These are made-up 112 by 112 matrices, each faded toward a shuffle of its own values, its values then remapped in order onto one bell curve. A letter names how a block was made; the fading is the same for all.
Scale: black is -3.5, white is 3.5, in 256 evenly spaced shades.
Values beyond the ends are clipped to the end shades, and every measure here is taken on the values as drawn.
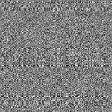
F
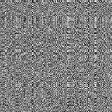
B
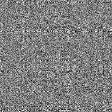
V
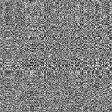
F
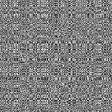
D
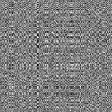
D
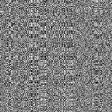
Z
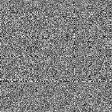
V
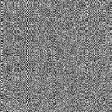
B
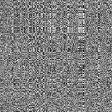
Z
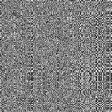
B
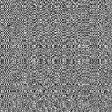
D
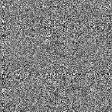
V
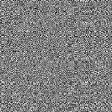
F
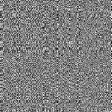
B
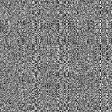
Z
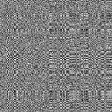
D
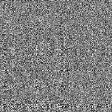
V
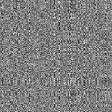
B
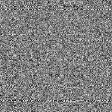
V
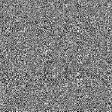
V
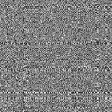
F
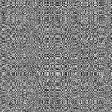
D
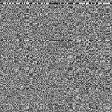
F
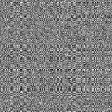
D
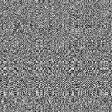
F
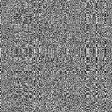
Z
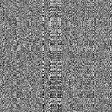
Z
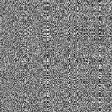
Z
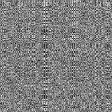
B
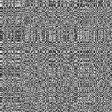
D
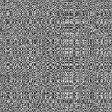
D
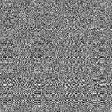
F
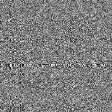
V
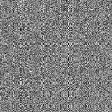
Z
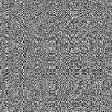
Z
